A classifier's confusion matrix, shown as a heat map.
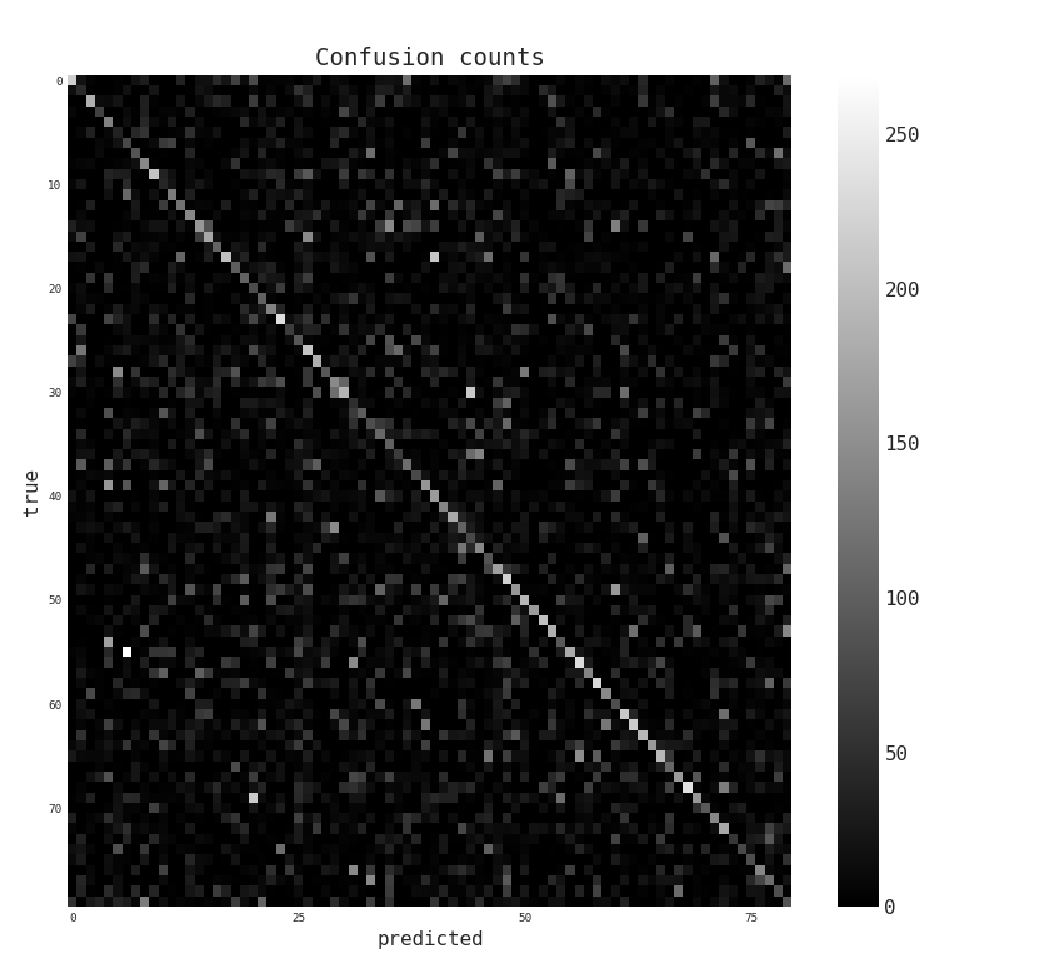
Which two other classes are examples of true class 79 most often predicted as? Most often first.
8, 21
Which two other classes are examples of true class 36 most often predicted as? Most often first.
45, 44
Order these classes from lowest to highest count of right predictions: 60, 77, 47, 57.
60, 77, 57, 47
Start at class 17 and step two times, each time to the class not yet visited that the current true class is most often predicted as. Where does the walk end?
34
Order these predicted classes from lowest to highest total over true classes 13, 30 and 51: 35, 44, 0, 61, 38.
0, 38, 35, 61, 44
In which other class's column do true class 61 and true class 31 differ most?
72
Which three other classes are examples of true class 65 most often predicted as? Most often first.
56, 46, 58
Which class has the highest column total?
26
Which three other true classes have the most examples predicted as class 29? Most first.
43, 30, 61
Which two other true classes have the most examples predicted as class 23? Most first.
74, 29
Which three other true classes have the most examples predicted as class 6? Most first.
55, 11, 39
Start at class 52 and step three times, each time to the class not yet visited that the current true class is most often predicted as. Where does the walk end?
38
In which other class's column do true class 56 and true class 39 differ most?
31
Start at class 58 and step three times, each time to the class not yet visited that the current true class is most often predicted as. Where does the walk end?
48
